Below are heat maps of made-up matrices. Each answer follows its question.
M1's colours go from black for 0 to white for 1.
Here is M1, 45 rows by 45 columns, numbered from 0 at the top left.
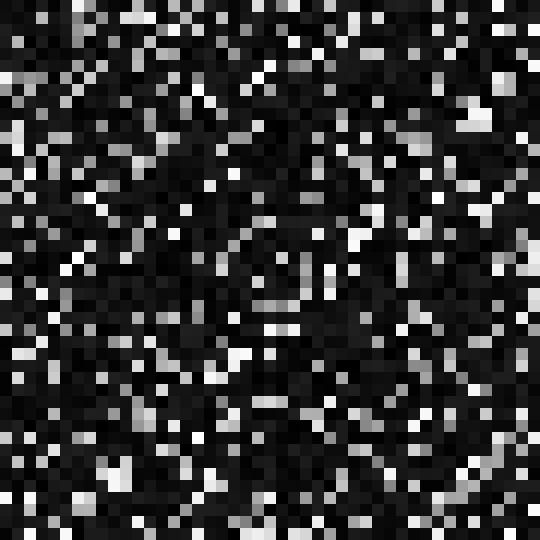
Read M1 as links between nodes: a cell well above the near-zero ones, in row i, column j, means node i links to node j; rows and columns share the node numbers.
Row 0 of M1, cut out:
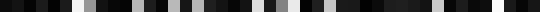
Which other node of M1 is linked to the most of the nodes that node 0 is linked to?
node 2
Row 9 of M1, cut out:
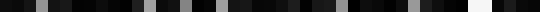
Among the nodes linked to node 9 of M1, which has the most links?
node 34
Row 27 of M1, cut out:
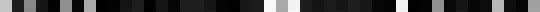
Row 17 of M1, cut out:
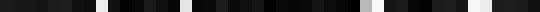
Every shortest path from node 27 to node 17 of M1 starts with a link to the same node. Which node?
node 5
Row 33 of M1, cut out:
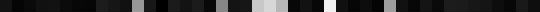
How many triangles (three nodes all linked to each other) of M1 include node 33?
5
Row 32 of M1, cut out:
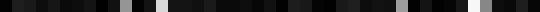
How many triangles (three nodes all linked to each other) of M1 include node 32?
3
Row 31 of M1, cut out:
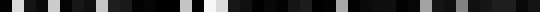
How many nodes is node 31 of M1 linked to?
9
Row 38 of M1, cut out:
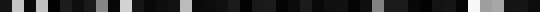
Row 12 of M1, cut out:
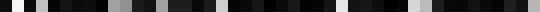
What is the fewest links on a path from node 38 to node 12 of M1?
2
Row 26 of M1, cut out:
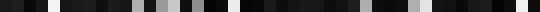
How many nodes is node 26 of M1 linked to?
10
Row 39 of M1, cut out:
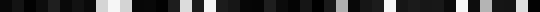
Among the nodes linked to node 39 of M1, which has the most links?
node 43
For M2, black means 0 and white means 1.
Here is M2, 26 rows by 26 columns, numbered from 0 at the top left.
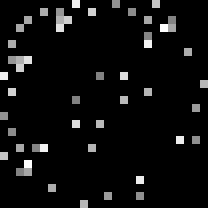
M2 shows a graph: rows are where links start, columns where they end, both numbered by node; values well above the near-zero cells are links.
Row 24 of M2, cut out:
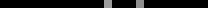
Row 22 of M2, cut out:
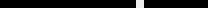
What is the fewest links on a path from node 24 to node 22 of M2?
2
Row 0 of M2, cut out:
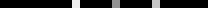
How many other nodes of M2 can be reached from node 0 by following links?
5
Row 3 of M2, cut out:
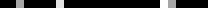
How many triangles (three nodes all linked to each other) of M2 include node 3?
2
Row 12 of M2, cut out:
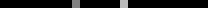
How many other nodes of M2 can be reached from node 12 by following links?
5
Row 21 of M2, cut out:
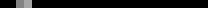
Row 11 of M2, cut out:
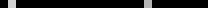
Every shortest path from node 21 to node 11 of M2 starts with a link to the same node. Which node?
node 2
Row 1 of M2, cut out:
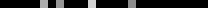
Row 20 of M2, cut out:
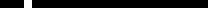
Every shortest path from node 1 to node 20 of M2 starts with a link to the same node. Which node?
node 7
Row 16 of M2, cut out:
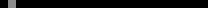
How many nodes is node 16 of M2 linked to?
1
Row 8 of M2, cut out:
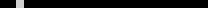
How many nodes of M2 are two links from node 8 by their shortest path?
4
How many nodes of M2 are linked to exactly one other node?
12
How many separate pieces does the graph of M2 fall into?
5
